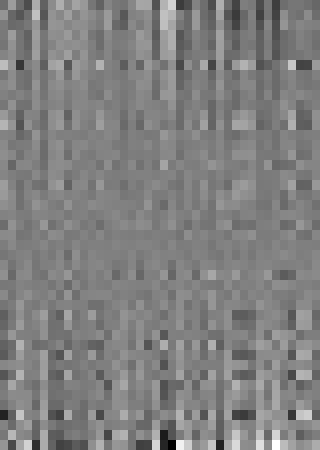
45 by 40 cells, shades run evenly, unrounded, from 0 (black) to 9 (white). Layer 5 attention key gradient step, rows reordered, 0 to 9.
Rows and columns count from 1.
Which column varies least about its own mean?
17
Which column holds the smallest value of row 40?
21
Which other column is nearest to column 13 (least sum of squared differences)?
26
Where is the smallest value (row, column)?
45, 22
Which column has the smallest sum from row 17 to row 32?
36
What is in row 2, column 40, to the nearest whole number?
4
